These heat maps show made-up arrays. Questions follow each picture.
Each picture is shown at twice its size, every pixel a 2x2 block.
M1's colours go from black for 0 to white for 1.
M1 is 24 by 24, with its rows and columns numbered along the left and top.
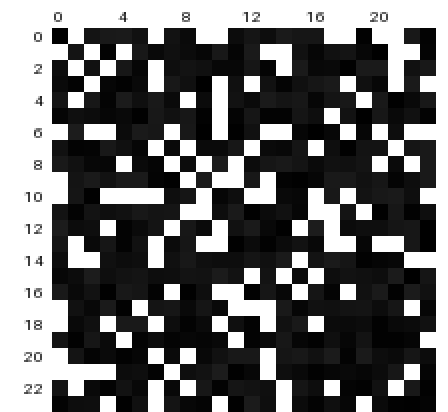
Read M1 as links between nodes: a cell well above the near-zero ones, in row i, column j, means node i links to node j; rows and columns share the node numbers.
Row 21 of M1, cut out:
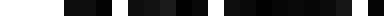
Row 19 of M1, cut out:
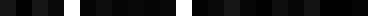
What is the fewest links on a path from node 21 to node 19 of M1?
3
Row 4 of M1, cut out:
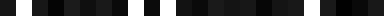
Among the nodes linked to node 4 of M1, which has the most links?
node 10
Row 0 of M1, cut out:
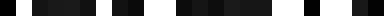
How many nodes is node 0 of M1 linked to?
8
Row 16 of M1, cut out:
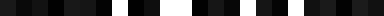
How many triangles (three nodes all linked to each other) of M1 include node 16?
1
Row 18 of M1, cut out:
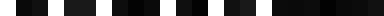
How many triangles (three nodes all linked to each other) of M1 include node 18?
8
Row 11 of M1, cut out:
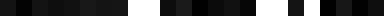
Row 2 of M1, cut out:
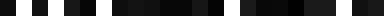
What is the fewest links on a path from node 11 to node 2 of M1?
4
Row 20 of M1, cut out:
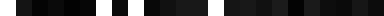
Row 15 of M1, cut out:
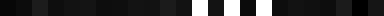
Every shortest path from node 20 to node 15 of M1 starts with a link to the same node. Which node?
node 6
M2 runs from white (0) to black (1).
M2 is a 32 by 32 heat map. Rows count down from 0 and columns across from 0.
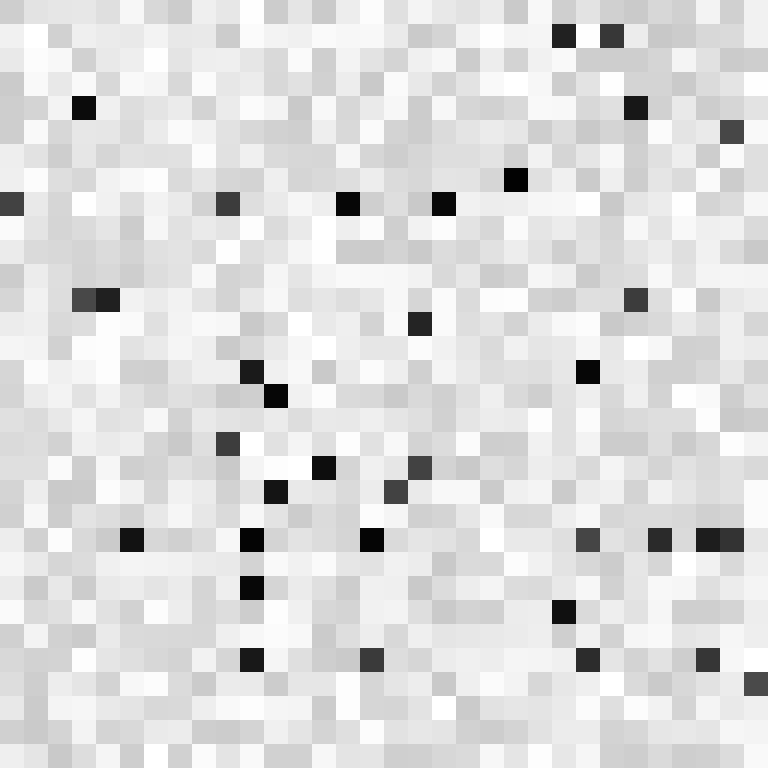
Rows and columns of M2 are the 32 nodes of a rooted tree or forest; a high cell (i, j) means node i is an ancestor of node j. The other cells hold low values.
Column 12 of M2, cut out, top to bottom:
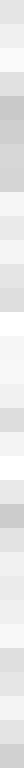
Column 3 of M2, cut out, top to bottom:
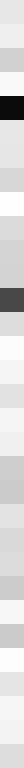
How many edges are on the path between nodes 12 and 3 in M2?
2
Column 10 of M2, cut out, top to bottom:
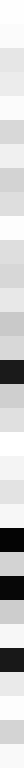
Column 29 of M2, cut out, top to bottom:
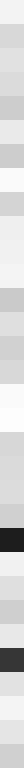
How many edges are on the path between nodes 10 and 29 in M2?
4
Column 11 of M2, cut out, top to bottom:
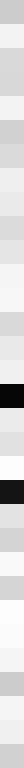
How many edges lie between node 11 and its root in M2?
2
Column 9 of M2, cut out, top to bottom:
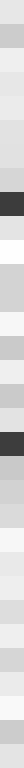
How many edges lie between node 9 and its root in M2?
2
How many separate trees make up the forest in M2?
10
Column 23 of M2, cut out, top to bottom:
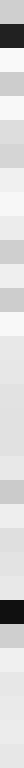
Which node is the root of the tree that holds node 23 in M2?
1
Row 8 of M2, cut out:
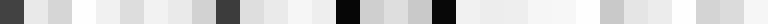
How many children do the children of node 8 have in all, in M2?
1
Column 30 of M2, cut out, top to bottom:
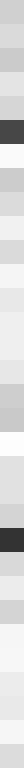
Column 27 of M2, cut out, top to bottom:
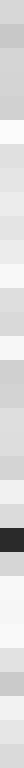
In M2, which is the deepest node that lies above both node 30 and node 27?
22
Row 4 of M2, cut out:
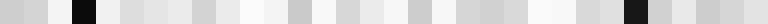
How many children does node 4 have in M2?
2
